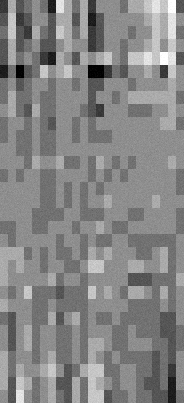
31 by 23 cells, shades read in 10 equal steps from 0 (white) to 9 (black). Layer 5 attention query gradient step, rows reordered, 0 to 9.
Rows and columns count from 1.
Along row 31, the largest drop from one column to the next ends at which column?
3
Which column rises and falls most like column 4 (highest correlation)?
12
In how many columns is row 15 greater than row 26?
4
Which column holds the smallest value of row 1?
22
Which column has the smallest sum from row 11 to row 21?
21
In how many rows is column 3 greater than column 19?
11
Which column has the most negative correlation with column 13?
9
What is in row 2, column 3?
7
